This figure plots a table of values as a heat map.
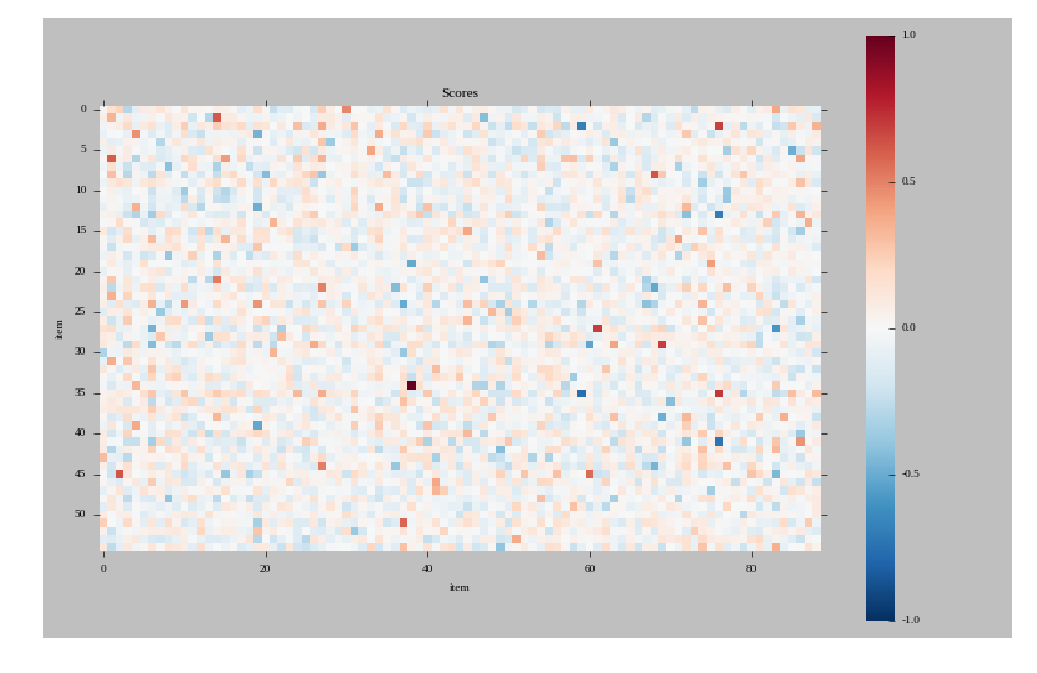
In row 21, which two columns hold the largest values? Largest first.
14, 1
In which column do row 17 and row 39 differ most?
19
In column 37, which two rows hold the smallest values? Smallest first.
24, 30
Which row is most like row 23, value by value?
31
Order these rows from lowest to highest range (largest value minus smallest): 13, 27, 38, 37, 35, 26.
37, 26, 38, 13, 27, 35
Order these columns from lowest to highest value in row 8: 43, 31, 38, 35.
43, 38, 31, 35
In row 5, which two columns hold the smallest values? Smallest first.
85, 77
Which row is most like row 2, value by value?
35
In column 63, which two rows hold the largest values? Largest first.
29, 38
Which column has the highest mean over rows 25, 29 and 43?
69
